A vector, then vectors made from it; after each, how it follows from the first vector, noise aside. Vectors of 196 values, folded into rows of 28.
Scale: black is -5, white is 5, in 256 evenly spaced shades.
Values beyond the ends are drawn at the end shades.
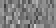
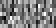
wrapped around, scaled up.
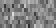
sign-scrambled.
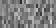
reversed, negated.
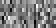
wrapped around, scaled up.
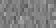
wrapped around, shrunk.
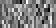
reversed, negated, scaled up.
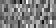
reversed, negated, scaled up.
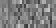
reversed.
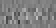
negated, partly zeroed.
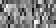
wrapped around, scaled up.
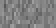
shrunk.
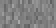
shrunk.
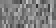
reversed, negated.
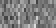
sign-scrambled.
